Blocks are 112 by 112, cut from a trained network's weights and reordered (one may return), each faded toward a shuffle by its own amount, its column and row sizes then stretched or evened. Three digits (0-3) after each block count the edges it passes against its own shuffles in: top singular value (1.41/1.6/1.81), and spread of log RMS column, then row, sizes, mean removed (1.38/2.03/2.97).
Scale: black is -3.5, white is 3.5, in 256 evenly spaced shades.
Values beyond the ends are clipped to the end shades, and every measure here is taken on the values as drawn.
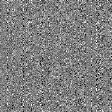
3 3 1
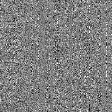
2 3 0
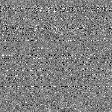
1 1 3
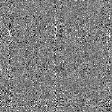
3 3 2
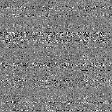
1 2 3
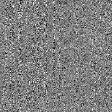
1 3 0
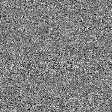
0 0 2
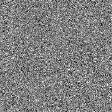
1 2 1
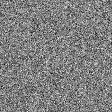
0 0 0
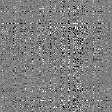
3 3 3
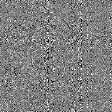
2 3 2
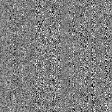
1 3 0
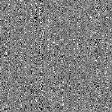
1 3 2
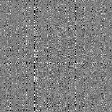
3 3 2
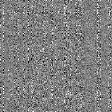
3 3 1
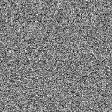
3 0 1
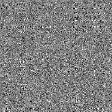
2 2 2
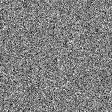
0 0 0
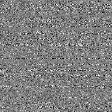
1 1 3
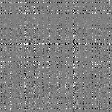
3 3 3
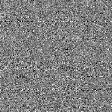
2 1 2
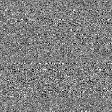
2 0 3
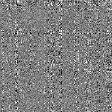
2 3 2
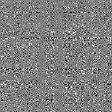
2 3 3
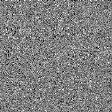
0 2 2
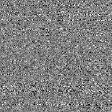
2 1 3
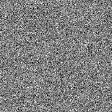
2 1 1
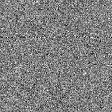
2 0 2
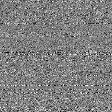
0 0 3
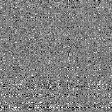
3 2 3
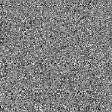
3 2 2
